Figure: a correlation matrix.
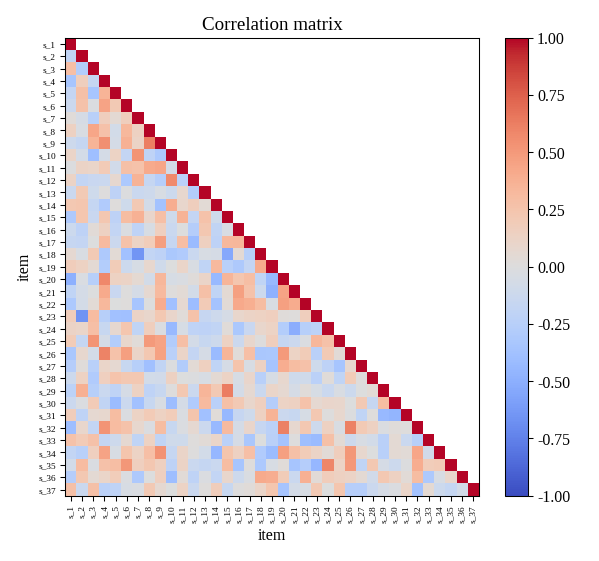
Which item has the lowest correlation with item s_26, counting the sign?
s_14
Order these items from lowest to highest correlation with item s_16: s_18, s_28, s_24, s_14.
s_24, s_14, s_28, s_18
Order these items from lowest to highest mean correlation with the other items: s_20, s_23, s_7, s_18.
s_18, s_23, s_7, s_20
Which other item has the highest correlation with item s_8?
s_9
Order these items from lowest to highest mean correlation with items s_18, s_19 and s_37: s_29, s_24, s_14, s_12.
s_12, s_29, s_24, s_14
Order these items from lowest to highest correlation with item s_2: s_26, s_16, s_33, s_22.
s_16, s_22, s_26, s_33
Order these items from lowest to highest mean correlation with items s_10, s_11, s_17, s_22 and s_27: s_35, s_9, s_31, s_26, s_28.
s_35, s_31, s_28, s_26, s_9
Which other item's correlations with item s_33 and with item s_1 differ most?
s_23
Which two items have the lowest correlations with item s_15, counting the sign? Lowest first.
s_18, s_31
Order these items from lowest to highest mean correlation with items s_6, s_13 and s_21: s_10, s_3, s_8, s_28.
s_10, s_3, s_28, s_8
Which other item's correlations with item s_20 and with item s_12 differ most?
s_22
